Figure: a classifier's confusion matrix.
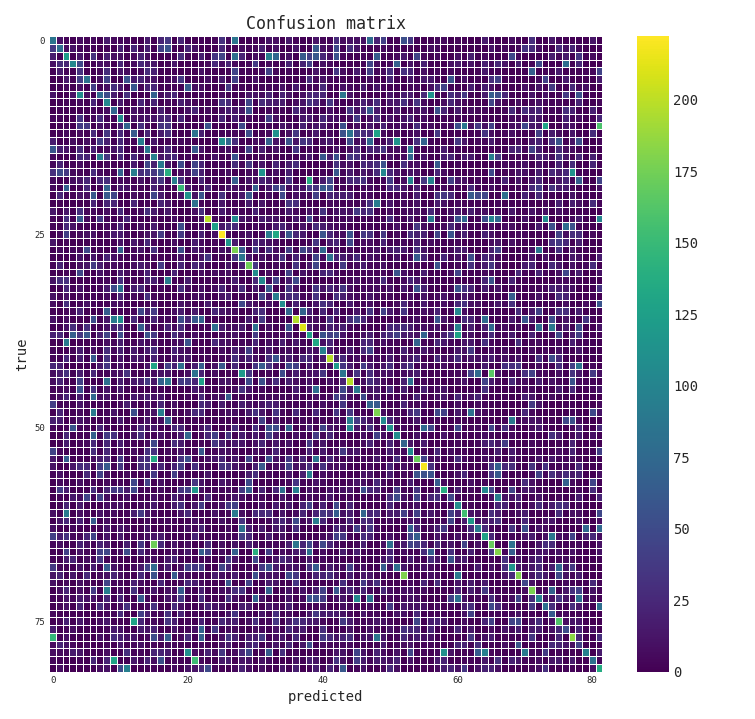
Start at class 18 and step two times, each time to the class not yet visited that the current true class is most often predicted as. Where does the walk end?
60
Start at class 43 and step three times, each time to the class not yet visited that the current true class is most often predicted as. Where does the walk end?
7
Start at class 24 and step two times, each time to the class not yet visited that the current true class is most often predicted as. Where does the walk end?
22
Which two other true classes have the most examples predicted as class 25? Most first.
13, 42
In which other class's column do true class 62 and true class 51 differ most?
20
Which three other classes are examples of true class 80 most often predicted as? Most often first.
21, 9, 16
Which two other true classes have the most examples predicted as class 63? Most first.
43, 79
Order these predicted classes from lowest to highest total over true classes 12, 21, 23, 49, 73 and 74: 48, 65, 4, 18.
18, 4, 65, 48
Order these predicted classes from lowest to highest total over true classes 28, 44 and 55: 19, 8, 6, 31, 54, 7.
6, 7, 54, 19, 31, 8
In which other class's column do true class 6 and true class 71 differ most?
8
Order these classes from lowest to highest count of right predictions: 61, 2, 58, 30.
30, 2, 58, 61
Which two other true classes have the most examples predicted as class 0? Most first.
77, 14
